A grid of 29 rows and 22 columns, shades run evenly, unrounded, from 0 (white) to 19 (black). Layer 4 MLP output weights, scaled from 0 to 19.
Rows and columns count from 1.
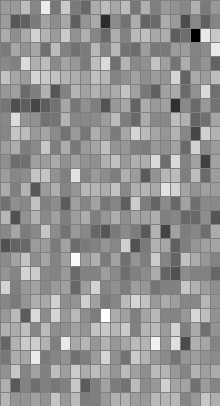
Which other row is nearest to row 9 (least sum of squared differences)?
4
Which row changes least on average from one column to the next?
29
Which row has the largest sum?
8
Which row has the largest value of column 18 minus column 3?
20
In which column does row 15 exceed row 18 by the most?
13
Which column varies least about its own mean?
12
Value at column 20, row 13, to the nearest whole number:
5
